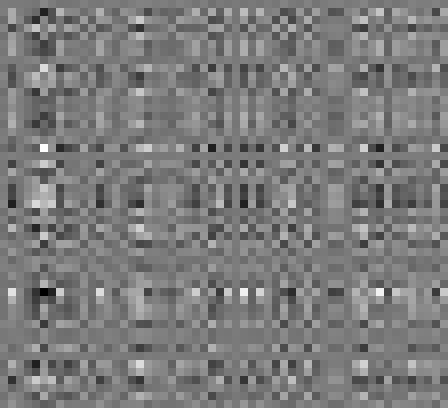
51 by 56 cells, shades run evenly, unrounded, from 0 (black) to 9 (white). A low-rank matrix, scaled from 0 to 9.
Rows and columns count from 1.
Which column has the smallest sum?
5
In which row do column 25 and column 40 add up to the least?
19
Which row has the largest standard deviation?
37
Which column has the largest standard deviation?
6
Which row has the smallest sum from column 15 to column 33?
26
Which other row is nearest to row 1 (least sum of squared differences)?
43
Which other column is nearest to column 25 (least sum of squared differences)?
29
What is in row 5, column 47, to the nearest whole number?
4
